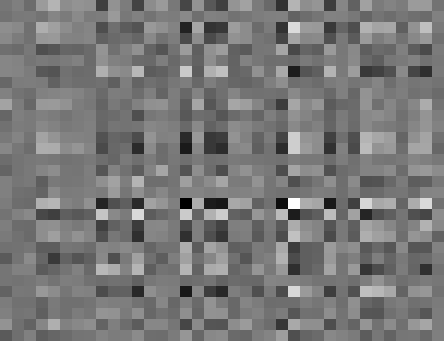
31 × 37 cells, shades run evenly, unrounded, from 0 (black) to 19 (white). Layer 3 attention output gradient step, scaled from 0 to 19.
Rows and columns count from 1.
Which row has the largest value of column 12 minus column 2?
20
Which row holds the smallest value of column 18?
19
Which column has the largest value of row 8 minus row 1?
24
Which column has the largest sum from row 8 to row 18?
25
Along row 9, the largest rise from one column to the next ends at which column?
31
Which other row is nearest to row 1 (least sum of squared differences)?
30
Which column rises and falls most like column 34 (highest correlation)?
11
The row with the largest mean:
10
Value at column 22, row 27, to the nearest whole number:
6
